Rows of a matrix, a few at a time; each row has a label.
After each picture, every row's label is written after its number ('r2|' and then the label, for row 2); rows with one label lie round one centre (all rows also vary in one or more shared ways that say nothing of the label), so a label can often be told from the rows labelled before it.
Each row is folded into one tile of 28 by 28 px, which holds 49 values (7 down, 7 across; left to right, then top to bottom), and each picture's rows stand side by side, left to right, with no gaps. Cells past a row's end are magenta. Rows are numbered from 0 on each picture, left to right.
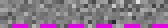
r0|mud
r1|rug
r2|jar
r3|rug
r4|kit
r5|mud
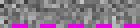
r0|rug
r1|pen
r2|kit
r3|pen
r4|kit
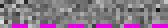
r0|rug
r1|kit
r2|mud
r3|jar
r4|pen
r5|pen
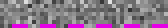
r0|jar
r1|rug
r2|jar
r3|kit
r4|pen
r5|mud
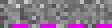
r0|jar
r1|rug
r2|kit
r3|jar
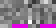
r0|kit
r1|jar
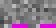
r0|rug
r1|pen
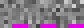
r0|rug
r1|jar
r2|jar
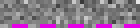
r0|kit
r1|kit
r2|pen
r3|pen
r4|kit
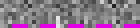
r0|mud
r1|rug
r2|kit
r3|pen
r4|rug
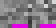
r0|mud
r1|jar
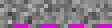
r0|mud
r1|mud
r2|pen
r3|mud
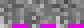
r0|kit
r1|rug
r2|kit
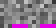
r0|jar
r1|rug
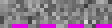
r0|mud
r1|mud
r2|kit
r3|jar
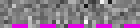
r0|rug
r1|kit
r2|jar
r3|pen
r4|mud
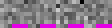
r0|mud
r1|jar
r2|mud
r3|kit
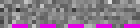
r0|pen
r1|rug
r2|pen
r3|kit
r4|jar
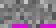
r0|kit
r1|jar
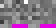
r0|kit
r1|kit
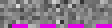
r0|jar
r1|kit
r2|rug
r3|pen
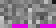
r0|kit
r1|mud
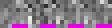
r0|pen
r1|kit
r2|pen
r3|pen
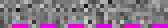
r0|pen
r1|rug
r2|pen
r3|rug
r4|mud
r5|jar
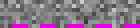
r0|jar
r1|rug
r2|jar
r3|mud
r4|mud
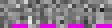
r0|jar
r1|kit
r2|rug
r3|pen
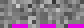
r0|jar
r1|rug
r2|mud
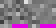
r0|kit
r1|rug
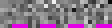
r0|mud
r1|jar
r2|pen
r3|rug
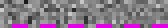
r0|mud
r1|mud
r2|pen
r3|rug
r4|jar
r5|jar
